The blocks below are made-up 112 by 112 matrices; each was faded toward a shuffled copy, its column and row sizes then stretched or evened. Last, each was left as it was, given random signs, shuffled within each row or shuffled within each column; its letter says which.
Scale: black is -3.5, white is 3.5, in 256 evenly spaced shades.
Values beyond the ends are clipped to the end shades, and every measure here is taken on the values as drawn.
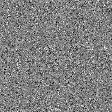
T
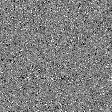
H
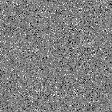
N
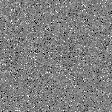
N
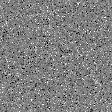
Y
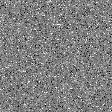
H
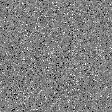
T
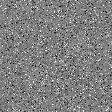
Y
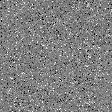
Y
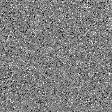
T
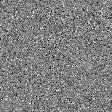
H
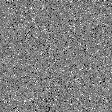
T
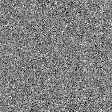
T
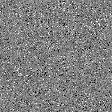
T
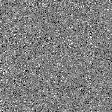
N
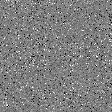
T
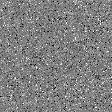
T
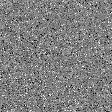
H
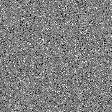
Y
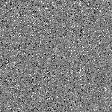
N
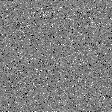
H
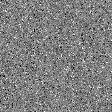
Y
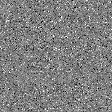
H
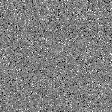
N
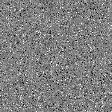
T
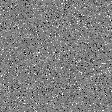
H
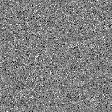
N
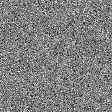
Y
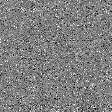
T
